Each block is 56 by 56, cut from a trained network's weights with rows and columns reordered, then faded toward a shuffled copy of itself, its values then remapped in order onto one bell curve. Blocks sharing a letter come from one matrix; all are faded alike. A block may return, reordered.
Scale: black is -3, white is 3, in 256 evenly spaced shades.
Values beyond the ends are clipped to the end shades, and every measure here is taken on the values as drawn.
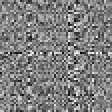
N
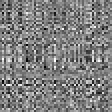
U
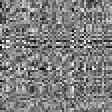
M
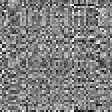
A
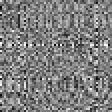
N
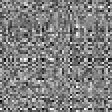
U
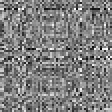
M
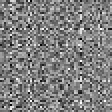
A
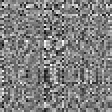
A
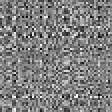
M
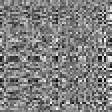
U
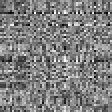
M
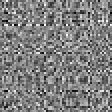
M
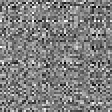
M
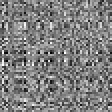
U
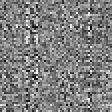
N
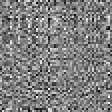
N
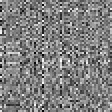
A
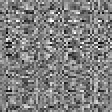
M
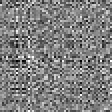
U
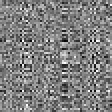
U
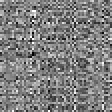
N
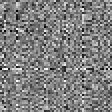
N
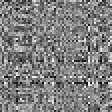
M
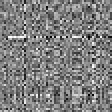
N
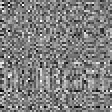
A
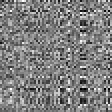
U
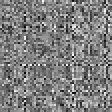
A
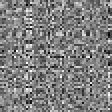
N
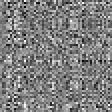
N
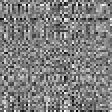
M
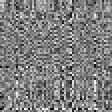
N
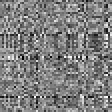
M
